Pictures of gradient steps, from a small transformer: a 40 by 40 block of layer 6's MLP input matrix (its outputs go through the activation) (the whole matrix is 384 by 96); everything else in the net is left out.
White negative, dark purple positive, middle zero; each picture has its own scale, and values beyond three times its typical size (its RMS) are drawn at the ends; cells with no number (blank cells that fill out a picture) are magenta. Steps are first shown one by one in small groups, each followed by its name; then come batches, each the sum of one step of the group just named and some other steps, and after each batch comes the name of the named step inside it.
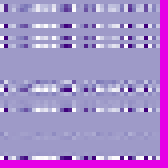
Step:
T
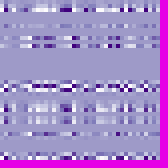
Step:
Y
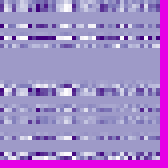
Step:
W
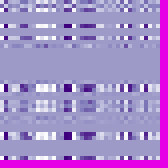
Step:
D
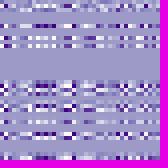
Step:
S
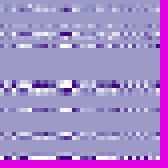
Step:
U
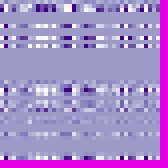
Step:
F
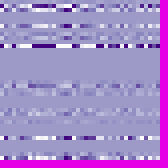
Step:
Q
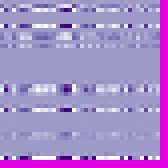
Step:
T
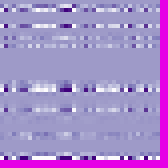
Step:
T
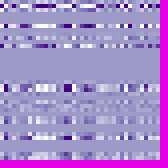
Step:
D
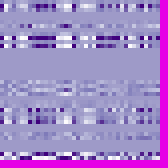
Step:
W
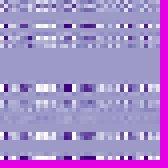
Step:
D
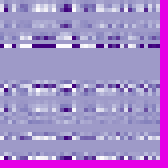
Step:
Y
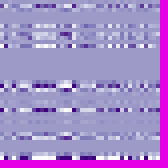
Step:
U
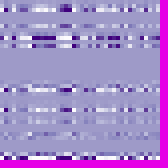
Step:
Y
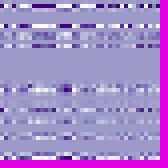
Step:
Q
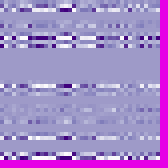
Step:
W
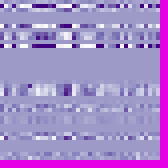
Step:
Q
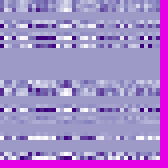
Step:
W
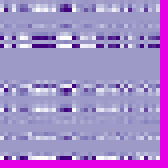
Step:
Y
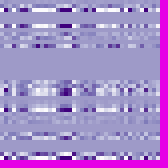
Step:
Y
